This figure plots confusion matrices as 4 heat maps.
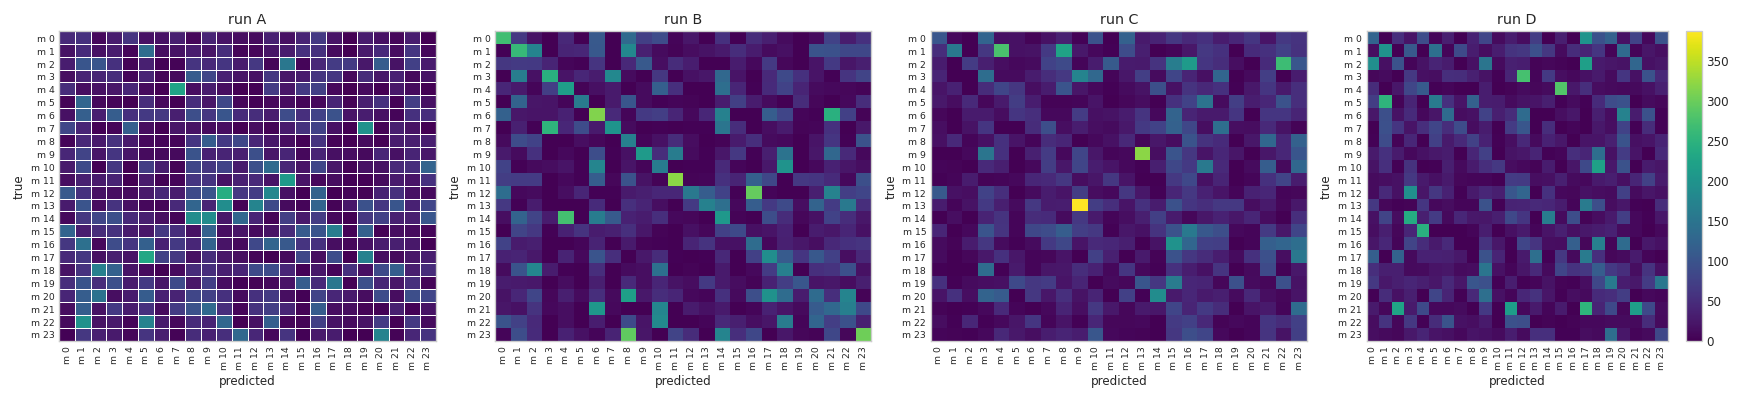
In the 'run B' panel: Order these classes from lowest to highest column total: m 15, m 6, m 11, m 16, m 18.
m 15, m 11, m 16, m 18, m 6
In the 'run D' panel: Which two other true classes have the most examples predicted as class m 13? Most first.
m 17, m 1
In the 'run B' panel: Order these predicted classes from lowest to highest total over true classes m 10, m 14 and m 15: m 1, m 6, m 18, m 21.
m 21, m 1, m 18, m 6
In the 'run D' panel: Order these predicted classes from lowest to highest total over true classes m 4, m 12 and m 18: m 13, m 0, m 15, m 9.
m 13, m 0, m 9, m 15
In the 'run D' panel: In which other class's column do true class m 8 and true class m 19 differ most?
m 23
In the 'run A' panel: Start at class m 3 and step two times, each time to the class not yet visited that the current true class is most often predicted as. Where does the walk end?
m 9
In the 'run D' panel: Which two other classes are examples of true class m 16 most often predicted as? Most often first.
m 18, m 20
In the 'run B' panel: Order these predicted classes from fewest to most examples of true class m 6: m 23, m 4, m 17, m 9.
m 23, m 4, m 9, m 17
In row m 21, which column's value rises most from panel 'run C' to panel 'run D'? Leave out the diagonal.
m 2
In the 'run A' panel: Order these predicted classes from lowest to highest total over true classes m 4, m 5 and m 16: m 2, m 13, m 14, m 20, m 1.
m 2, m 20, m 14, m 13, m 1
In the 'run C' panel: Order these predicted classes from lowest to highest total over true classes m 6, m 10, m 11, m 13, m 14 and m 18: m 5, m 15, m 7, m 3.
m 5, m 7, m 3, m 15
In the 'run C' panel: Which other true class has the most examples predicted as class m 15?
m 16
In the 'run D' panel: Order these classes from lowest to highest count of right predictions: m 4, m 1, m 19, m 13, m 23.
m 13, m 23, m 4, m 19, m 1
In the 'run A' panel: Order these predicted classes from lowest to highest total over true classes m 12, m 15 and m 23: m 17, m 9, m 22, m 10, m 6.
m 22, m 6, m 17, m 9, m 10
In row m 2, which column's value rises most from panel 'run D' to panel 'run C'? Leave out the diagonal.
m 22
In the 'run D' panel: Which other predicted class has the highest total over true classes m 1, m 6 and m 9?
m 20
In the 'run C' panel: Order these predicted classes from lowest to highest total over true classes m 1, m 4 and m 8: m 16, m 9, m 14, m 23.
m 9, m 14, m 16, m 23
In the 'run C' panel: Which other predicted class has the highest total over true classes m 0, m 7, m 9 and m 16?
m 15
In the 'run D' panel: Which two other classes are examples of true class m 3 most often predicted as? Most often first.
m 12, m 22
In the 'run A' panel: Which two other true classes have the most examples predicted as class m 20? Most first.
m 23, m 2
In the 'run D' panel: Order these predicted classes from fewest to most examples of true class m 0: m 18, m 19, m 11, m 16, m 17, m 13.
m 16, m 11, m 13, m 18, m 19, m 17
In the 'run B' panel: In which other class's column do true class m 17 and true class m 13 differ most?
m 22
